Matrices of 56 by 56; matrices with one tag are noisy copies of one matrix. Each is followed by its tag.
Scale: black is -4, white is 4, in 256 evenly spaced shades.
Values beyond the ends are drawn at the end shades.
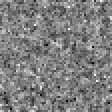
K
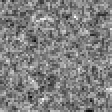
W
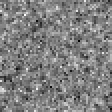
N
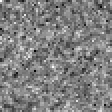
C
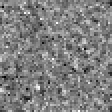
N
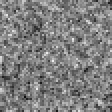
N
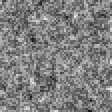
W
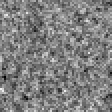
N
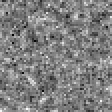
W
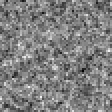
C
